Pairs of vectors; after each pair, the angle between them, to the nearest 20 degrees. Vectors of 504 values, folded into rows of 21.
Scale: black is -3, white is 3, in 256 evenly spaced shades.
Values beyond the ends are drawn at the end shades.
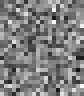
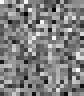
140 degrees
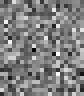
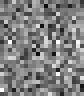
40 degrees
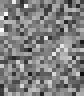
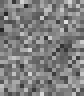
160 degrees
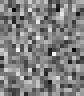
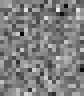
120 degrees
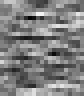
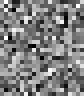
100 degrees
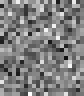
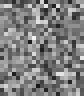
100 degrees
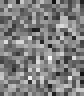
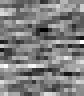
100 degrees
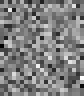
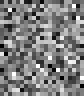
20 degrees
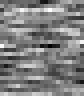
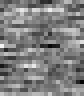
20 degrees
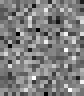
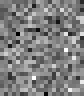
20 degrees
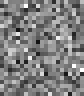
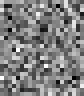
80 degrees
